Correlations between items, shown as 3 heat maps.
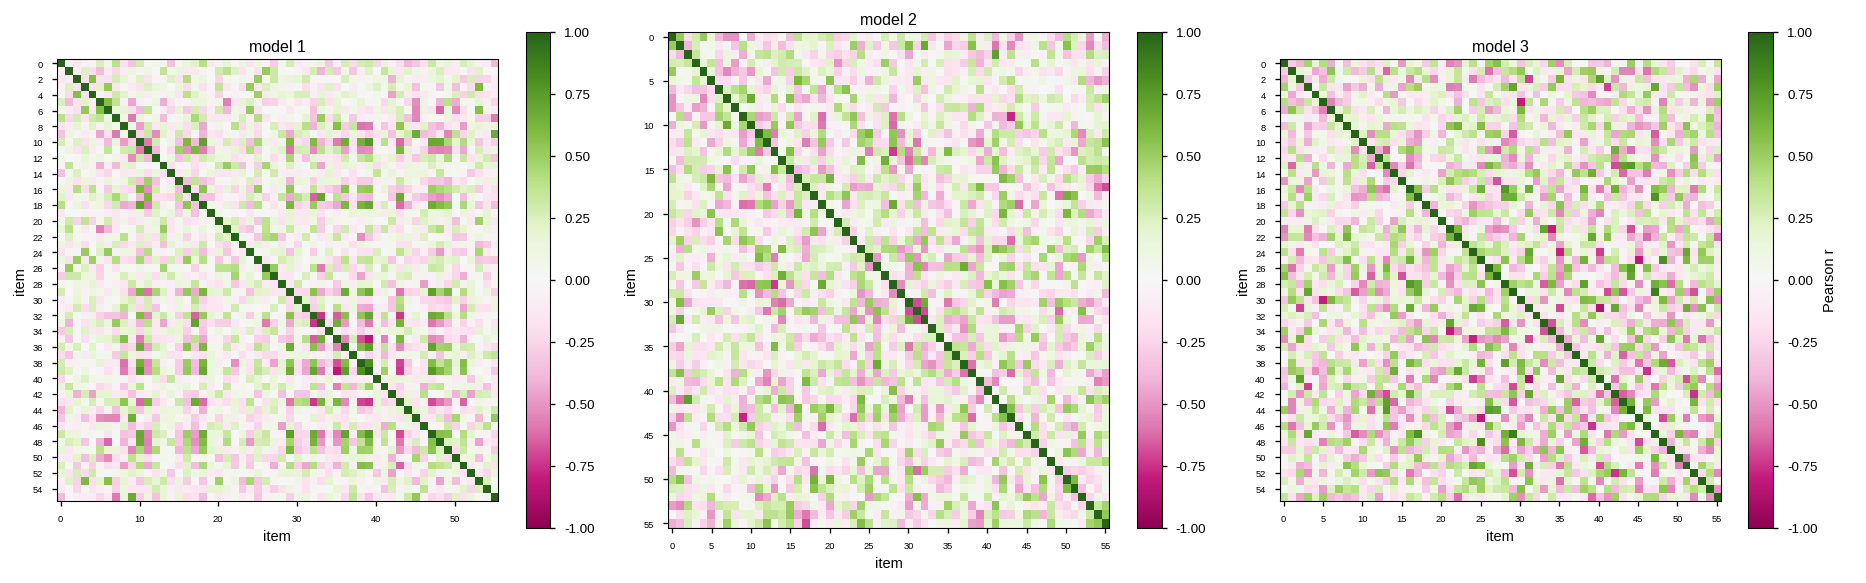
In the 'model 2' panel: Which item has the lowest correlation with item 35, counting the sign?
30
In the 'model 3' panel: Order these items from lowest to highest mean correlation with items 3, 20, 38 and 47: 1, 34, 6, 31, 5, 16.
5, 6, 31, 1, 34, 16
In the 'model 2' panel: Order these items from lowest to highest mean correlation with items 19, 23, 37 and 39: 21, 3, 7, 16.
3, 7, 16, 21
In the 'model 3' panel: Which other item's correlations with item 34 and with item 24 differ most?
51
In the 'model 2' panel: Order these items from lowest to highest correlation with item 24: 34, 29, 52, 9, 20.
29, 9, 34, 52, 20
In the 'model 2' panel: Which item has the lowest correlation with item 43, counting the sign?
9
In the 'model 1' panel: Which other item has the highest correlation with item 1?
26
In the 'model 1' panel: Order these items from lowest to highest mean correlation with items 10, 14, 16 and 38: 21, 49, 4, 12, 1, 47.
1, 21, 4, 12, 49, 47
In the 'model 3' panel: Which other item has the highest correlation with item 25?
48
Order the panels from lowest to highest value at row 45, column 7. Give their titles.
model 1, model 3, model 2
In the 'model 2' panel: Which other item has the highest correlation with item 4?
0
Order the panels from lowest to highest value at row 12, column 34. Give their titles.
model 3, model 1, model 2
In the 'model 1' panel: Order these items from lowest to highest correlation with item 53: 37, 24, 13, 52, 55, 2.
2, 52, 55, 37, 13, 24
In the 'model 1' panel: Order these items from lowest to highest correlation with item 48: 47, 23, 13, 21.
13, 23, 21, 47
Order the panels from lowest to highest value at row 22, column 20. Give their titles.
model 3, model 2, model 1
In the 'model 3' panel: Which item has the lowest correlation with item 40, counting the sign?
31
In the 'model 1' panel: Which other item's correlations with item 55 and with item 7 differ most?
9
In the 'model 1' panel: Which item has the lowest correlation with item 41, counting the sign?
35
